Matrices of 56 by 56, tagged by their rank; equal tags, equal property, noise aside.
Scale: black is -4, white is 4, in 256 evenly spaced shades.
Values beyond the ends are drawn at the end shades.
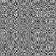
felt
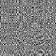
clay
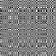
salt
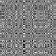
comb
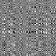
felt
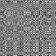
comb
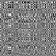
felt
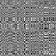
comb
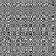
comb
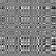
salt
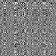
felt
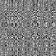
felt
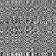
comb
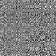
clay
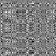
felt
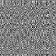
clay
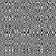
comb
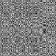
clay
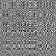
felt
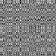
comb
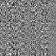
clay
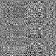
clay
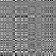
salt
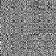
clay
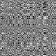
felt
